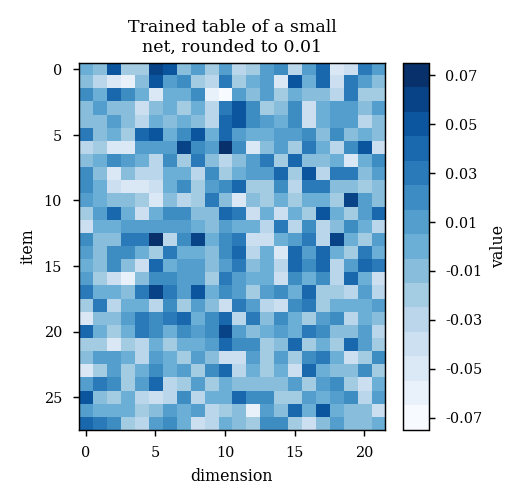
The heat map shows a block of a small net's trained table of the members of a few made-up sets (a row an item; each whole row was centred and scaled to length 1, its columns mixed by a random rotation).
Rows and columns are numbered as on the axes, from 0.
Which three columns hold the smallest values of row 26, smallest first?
12, 21, 9
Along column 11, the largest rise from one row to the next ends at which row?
11
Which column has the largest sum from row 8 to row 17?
16
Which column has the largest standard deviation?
5
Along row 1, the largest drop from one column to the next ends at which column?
18
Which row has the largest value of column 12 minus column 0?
19
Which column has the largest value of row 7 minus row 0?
15
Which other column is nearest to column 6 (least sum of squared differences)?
20
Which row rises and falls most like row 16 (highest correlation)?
1
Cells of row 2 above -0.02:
15
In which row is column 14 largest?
8
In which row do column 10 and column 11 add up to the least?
22
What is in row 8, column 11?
0
